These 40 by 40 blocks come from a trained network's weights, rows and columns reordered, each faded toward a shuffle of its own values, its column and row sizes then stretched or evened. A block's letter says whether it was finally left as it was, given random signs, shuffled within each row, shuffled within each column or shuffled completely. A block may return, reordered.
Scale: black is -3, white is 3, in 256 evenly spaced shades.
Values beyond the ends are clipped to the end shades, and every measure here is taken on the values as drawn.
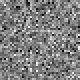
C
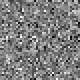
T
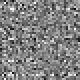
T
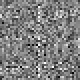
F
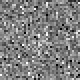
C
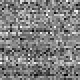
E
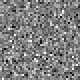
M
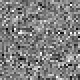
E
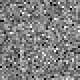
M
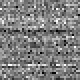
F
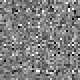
F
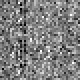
C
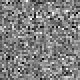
E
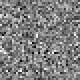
E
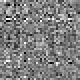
F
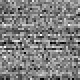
E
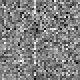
T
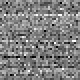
E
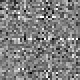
F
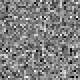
T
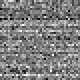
E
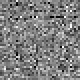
T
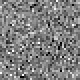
M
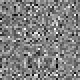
F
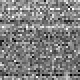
E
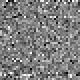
E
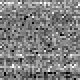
E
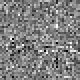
T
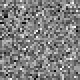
M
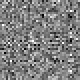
F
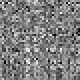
F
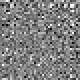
F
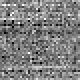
F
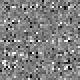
T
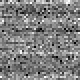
E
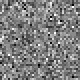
C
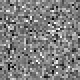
C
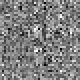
F
